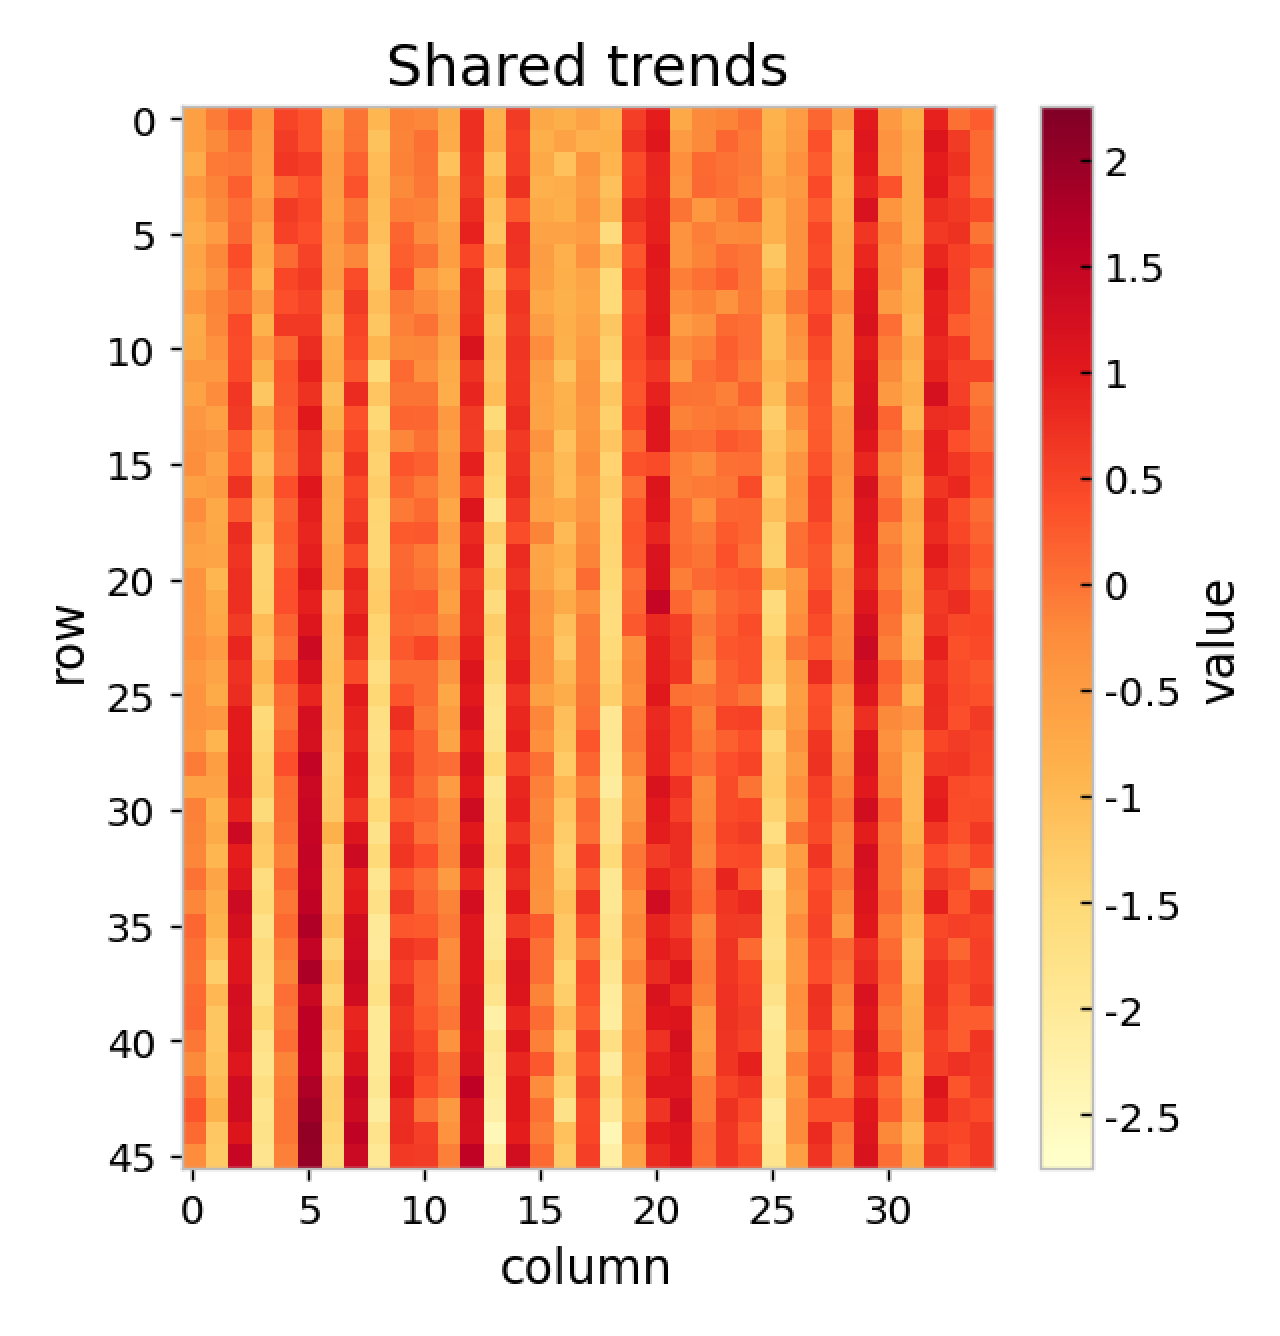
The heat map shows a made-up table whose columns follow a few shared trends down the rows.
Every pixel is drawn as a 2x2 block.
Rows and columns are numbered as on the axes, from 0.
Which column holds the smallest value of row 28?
18
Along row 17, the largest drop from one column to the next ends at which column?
13
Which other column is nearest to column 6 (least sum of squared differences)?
16
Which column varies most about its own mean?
21
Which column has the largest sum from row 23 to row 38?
5
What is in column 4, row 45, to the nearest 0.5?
0
